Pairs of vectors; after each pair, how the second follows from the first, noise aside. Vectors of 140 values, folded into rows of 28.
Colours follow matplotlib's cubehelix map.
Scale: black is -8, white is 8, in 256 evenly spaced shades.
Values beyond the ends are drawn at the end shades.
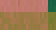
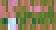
wrapped around, negated, scaled up.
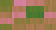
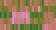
reversed, negated.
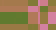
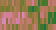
negated.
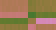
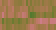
shrunk.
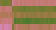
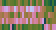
reversed, negated, scaled up.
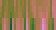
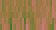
shrunk.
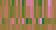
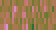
reversed, partly zeroed.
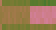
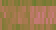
shrunk.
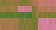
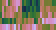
wrapped around, negated, scaled up.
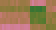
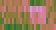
negated.
